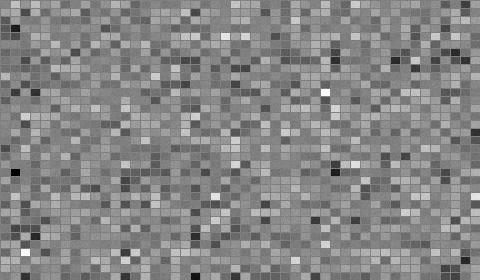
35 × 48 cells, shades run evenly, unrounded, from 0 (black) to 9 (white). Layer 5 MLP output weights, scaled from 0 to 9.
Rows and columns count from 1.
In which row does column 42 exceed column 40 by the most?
8
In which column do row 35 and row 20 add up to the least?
20
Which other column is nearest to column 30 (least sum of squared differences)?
41
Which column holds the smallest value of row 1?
47
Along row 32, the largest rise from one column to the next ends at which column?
14
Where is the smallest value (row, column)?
22, 2
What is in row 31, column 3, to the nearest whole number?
3
